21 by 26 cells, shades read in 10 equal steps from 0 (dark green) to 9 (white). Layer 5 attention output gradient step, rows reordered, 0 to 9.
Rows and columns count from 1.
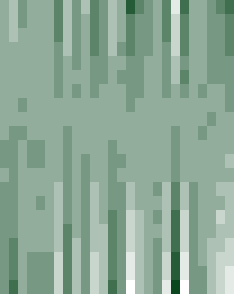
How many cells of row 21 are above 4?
13
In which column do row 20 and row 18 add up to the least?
20
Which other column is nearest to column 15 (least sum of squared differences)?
21
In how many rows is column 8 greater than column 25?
6
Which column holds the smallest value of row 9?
24
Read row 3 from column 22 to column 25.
5 5 4 4
